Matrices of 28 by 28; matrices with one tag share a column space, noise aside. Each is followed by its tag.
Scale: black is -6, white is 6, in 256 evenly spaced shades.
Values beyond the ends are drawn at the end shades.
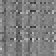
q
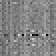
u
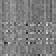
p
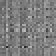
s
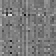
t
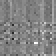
p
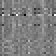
t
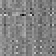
t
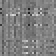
t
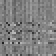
p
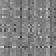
s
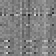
t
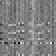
p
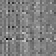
q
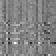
p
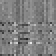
p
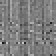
p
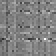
q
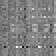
s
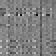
t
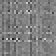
q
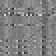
t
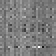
s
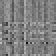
p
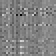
t
